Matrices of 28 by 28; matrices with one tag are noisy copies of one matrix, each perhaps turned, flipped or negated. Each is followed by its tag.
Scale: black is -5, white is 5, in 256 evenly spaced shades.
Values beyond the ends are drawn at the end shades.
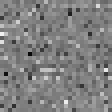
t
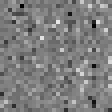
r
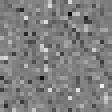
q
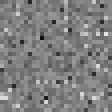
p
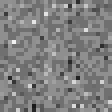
t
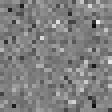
r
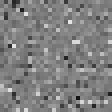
p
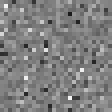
q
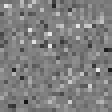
q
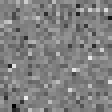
p
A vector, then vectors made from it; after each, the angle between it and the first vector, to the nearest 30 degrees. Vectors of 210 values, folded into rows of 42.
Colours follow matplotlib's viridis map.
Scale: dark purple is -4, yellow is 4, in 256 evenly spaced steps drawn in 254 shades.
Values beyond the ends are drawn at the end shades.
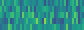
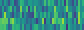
150 degrees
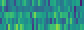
90 degrees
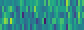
150 degrees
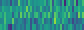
120 degrees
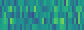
150 degrees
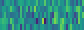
150 degrees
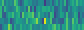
30 degrees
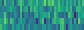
150 degrees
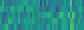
90 degrees
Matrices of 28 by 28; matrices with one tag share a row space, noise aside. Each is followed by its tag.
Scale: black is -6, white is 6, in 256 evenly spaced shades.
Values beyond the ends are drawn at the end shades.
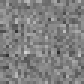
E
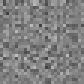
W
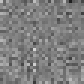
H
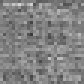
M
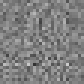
W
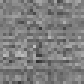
M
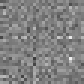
H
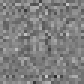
W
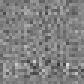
W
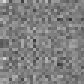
H
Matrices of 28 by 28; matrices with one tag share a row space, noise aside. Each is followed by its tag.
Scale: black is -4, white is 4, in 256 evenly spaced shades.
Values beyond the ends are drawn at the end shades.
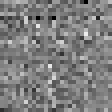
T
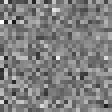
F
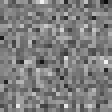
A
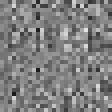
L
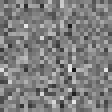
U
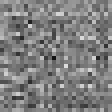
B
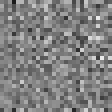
L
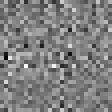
U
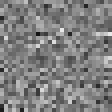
F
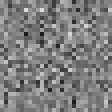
U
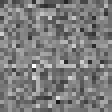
A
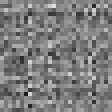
B
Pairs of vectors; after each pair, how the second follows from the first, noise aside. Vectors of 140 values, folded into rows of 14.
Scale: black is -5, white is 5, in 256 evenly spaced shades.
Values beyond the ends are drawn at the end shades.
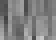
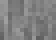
negated, shrunk.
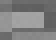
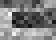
reversed, negated, scaled up.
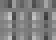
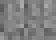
wrapped around, shrunk.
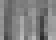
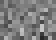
sign-scrambled.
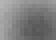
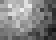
reversed, negated, scaled up.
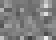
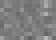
shrunk.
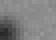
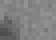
shrunk.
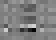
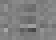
shrunk.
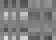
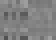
negated, shrunk.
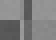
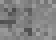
wrapped around, partly zeroed.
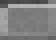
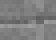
wrapped around, shrunk.
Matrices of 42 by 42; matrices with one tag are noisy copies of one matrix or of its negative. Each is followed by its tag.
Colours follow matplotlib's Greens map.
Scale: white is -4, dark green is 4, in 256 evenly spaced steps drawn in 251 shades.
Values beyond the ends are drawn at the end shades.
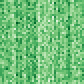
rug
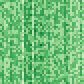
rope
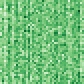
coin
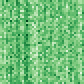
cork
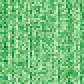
coin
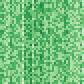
rope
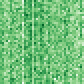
rope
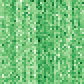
rug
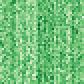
rug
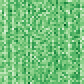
coin
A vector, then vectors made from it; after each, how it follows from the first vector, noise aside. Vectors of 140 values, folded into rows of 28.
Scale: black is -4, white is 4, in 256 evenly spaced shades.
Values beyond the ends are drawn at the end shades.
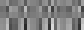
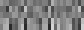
copied.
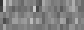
reversed, negated, partly zeroed.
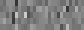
wrapped around, partly zeroed.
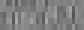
wrapped around, shrunk.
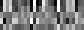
reversed, negated, scaled up.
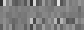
reversed, negated, partly zeroed.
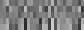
copied.
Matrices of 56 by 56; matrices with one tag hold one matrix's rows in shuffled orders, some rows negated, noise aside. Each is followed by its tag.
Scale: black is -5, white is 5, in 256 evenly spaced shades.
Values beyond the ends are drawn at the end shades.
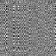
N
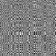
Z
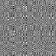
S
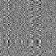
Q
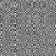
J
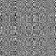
J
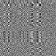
Q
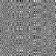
Z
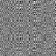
Z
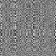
J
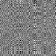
Z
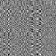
Q
